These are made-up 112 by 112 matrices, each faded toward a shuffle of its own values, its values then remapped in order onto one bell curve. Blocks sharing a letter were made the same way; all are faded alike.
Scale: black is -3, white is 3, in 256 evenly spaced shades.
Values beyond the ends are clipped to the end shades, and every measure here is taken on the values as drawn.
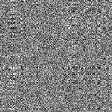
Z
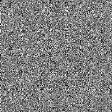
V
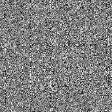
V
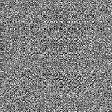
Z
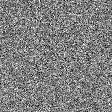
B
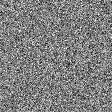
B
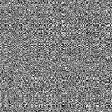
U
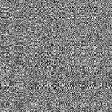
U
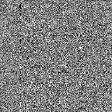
V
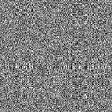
Z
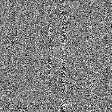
V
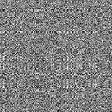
U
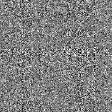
V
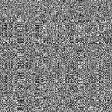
U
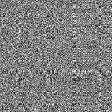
Z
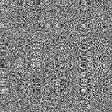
Z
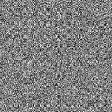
Z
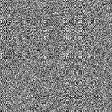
Z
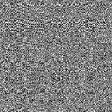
U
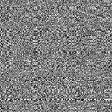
U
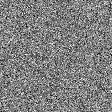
B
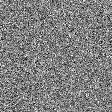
B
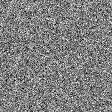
B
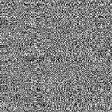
U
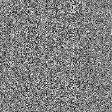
V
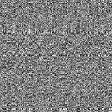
Z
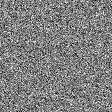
B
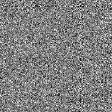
V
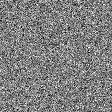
B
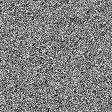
B
